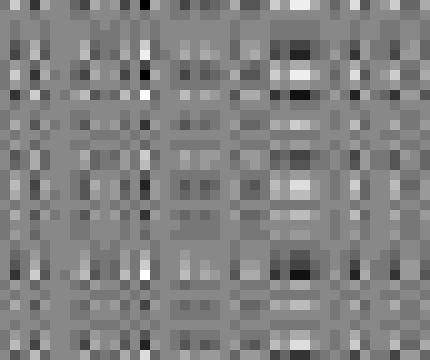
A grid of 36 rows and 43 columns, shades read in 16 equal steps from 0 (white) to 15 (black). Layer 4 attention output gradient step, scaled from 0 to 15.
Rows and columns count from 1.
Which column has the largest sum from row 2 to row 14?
31
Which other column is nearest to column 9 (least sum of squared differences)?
19
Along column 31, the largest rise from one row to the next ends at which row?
36
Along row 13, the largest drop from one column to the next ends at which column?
16
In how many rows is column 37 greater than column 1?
10
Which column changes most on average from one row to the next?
15
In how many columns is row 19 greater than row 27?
18
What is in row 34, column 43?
7
